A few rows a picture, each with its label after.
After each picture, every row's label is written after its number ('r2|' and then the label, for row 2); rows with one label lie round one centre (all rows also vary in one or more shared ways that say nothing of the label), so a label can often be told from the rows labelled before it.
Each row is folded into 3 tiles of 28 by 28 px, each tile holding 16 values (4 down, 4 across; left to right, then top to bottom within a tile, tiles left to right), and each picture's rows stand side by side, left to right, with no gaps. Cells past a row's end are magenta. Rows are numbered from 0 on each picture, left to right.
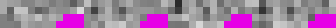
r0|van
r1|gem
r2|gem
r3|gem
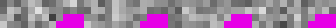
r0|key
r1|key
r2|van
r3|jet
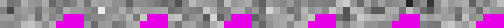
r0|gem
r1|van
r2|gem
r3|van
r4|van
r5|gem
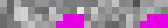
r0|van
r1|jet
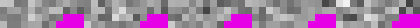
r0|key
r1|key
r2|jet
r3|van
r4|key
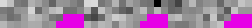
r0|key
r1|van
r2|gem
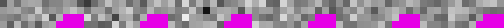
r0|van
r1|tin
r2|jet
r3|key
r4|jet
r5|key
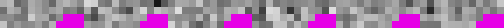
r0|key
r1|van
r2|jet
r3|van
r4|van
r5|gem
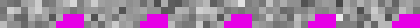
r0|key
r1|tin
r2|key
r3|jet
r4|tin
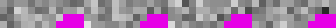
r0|van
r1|key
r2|key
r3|key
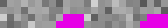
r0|tin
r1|tin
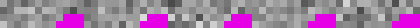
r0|key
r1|van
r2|tin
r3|jet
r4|tin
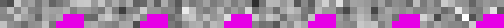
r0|jet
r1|jet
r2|van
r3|tin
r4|gem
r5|gem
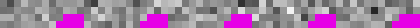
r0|gem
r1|jet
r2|van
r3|tin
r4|jet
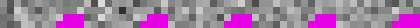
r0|van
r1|jet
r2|key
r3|tin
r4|jet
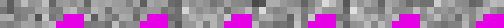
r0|gem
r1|tin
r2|van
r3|jet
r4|van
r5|jet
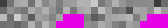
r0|tin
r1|van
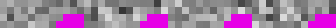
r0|tin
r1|van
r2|van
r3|key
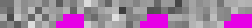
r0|tin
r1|key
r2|gem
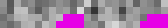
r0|van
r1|gem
